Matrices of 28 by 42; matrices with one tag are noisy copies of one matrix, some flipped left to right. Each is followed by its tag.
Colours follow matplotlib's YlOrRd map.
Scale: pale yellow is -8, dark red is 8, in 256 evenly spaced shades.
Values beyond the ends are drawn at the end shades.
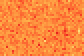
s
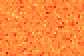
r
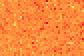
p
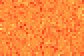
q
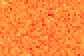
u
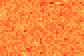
q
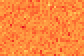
r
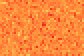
u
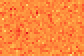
s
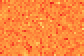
q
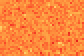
r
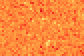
q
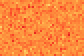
r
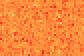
r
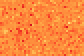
s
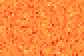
r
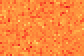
q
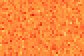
u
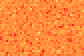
r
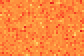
q
